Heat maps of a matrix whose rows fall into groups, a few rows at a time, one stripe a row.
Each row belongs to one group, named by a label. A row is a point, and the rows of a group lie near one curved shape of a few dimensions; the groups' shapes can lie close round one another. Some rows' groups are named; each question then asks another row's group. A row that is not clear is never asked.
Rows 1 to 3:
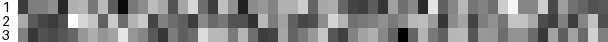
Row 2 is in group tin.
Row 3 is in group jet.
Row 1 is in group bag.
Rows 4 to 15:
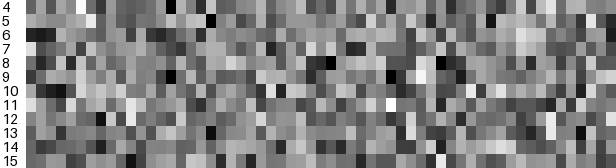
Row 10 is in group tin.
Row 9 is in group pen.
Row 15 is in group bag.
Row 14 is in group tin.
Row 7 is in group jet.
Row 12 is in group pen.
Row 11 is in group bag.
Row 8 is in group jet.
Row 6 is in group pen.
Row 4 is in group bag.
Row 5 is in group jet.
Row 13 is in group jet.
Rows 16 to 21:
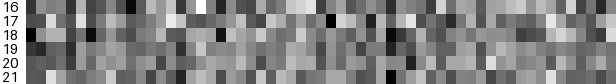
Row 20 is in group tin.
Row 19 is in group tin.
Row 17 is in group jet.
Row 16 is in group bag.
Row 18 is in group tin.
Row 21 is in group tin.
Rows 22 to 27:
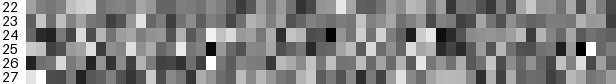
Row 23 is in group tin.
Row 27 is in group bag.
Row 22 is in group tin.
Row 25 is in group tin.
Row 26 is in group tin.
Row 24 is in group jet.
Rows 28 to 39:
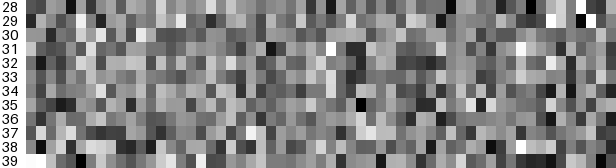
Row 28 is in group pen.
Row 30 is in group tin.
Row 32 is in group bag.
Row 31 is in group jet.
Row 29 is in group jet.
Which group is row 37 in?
tin
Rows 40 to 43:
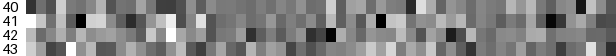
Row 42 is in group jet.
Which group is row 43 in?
tin
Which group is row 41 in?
bag
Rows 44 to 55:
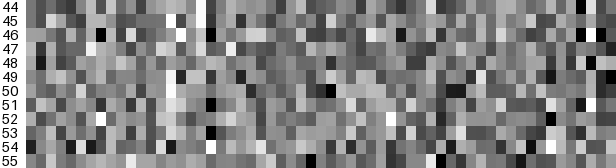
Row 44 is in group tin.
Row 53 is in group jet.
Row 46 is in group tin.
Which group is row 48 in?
jet
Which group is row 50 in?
jet
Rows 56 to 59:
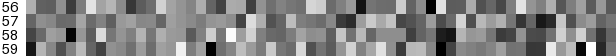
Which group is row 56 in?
bag
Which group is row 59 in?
jet
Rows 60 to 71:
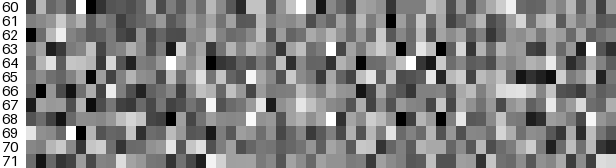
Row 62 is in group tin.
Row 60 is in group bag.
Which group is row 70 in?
bag
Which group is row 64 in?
jet
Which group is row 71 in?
jet
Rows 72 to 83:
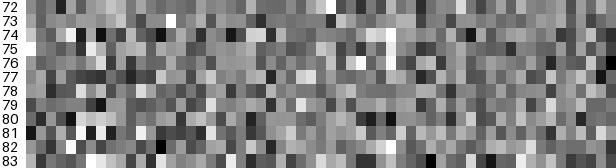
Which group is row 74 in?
tin
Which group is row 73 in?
jet
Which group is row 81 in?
tin
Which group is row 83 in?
bag
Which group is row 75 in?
bag
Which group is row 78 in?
tin
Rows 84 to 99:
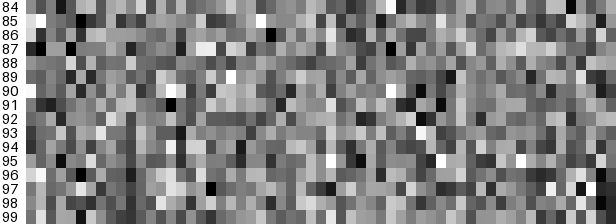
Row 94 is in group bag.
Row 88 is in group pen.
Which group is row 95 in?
jet
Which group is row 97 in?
jet
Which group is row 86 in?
jet
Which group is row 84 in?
bag
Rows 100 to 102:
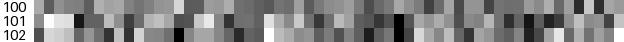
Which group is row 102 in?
pen
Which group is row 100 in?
jet
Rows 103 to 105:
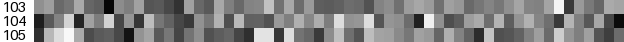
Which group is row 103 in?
pen
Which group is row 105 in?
tin
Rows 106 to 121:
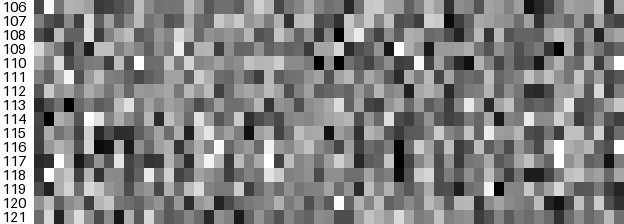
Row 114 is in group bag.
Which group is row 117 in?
tin
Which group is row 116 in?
pen
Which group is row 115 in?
bag
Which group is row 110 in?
pen
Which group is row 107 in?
jet
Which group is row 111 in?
bag
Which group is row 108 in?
jet
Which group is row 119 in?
bag
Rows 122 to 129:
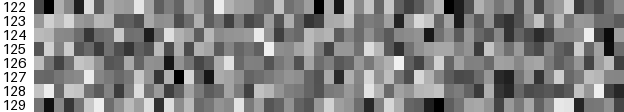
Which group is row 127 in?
bag
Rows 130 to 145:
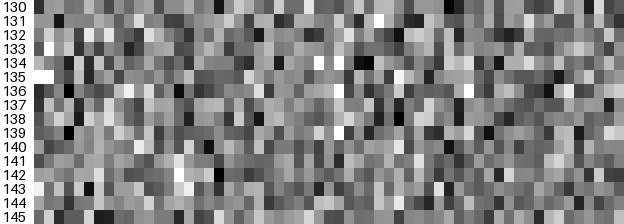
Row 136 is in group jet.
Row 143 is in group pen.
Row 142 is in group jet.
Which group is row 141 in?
jet
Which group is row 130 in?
jet
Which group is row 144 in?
bag
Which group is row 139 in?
jet
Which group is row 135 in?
bag
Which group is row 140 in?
bag
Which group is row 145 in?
bag
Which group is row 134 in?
jet
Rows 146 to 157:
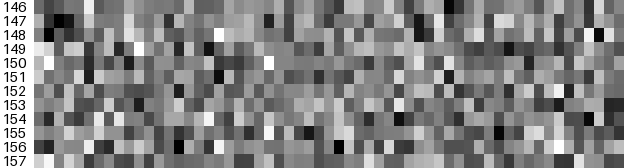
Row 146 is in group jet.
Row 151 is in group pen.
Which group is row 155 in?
tin
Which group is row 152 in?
bag
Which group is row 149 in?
bag
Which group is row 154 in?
tin
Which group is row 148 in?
jet
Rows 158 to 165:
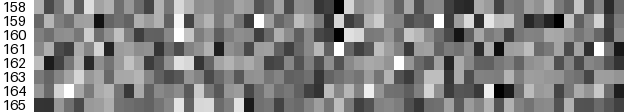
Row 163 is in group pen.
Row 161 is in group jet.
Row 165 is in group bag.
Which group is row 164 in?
bag
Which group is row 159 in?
bag
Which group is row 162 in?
pen
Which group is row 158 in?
jet
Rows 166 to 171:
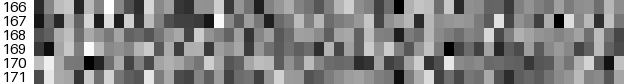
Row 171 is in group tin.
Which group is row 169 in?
bag
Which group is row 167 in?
tin
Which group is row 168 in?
bag
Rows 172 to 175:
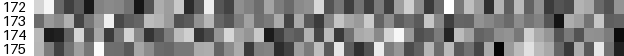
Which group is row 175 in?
jet
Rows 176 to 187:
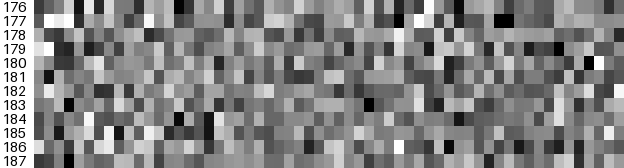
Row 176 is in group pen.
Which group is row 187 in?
jet
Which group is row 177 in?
tin
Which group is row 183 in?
jet
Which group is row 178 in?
pen
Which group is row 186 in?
bag
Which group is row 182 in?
pen
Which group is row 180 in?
tin
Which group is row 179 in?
bag
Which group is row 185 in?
tin
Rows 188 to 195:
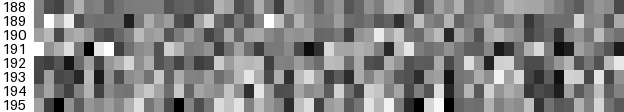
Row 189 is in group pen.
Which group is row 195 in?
jet
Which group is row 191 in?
bag
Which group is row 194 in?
bag
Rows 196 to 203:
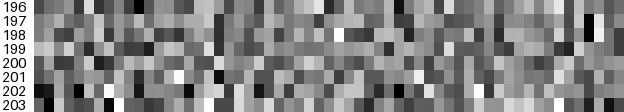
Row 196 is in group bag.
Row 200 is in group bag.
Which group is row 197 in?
tin
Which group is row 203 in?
tin
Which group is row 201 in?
jet
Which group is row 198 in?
jet
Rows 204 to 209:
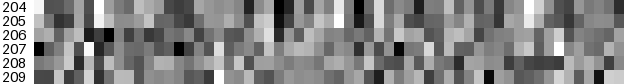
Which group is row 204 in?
jet
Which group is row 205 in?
jet
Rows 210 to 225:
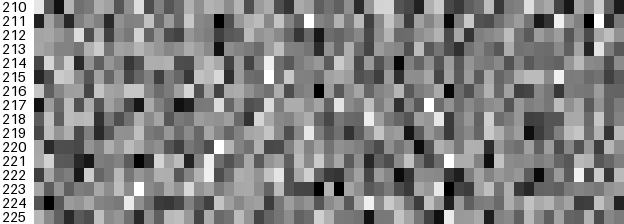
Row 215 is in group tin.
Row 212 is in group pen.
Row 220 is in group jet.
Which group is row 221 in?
bag
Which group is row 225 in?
bag
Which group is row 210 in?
jet
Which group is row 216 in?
pen
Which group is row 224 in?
pen
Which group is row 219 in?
tin
